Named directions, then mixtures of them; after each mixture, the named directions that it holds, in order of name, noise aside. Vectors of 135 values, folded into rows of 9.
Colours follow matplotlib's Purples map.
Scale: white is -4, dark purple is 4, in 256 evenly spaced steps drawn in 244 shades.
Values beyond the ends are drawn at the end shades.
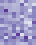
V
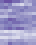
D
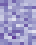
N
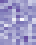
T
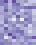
N, T.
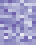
D, V.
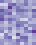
N, T.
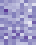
V.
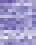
D, V.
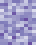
N, T.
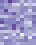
D, V.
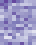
D, N.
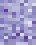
V.
